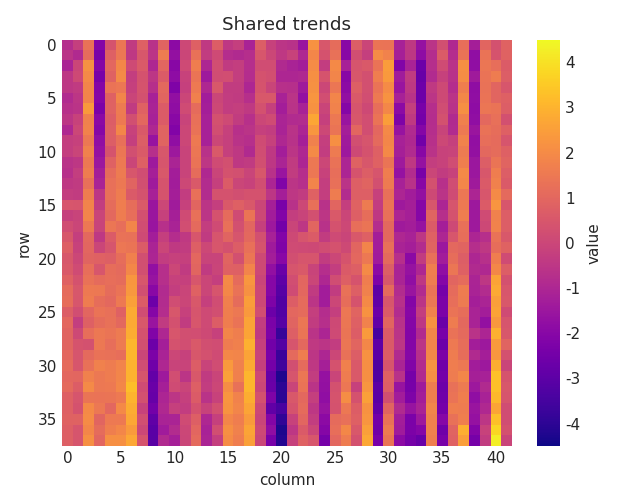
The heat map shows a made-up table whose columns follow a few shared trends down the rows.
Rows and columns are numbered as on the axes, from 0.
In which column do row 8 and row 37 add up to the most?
40
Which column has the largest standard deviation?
29
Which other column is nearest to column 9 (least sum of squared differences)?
39
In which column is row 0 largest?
23
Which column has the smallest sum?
20
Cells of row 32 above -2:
36
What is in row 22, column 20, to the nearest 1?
-3
